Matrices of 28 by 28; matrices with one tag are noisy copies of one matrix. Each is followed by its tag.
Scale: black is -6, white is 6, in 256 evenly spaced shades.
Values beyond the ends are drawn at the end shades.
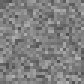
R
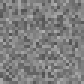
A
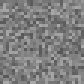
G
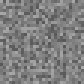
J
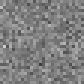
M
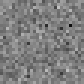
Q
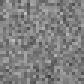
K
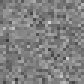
R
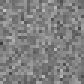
K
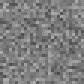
G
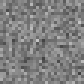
M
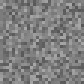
M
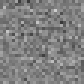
G
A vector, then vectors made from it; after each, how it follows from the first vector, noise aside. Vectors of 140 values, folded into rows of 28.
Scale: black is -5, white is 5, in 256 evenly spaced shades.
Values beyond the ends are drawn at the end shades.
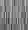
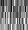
negated, scaled up.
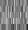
wrapped around, negated.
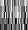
scaled up.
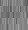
wrapped around, shrunk.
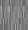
wrapped around, shrunk.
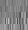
negated, partly zeroed.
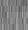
reversed, shrunk.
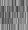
wrapped around, negated.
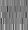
wrapped around, negated, partly zeroed.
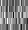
wrapped around, negated, scaled up.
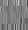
wrapped around, negated, partly zeroed.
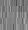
reversed, shrunk.
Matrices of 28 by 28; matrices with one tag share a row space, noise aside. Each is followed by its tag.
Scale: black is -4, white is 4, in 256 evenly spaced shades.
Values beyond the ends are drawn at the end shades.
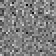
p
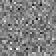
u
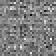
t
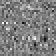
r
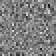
p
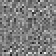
u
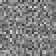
u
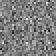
p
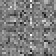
t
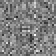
r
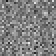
r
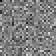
p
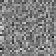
p
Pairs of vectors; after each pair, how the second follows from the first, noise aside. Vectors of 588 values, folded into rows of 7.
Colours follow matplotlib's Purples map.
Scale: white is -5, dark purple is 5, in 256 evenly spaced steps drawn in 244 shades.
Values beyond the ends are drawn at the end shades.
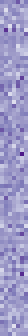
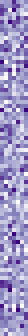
reversed, negated, scaled up.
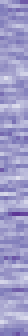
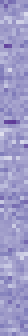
reversed, partly zeroed.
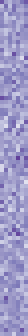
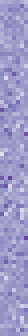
reversed, partly zeroed.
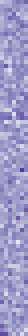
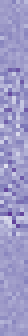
reversed, negated, partly zeroed.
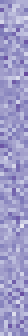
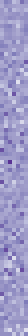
wrapped around, partly zeroed.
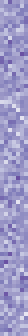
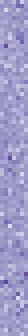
reversed, partly zeroed.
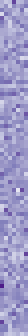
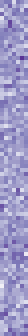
negated.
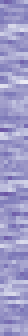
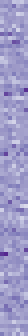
reversed, negated, partly zeroed.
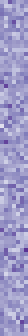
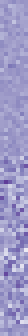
negated, partly zeroed.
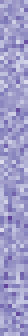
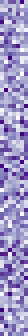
reversed, negated, scaled up.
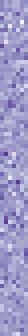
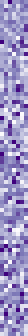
reversed, negated, scaled up.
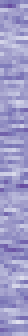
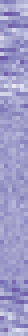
reversed, negated, partly zeroed.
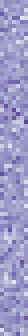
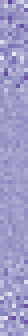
reversed, partly zeroed.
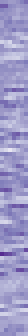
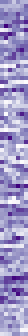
reversed, negated, scaled up.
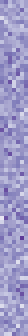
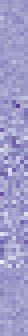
wrapped around, partly zeroed.
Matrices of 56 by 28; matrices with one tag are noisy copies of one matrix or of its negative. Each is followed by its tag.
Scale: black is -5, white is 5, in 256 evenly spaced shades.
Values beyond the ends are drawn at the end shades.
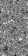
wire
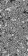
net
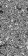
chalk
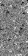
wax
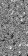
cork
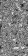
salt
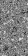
wire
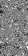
chalk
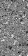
cork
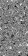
cork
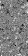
wax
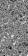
cork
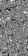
net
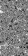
chalk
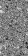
chalk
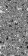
chalk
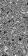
wire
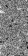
chalk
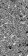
cork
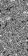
net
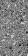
cork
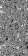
chalk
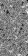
wax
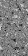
salt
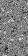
wire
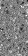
wax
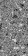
salt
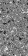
wire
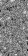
net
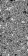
net
